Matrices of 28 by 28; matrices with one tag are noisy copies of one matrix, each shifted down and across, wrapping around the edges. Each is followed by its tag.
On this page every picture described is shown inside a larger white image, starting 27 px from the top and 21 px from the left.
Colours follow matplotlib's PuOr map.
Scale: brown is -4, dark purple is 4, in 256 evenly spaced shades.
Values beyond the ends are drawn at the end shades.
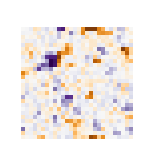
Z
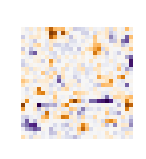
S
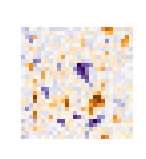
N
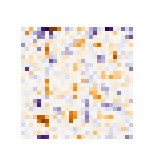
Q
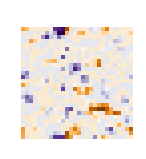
Z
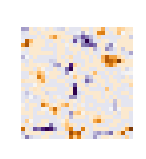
S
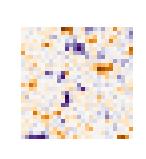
S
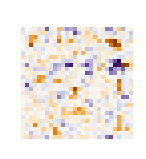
Q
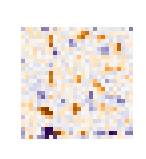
Q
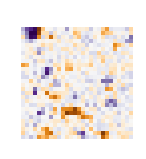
Z
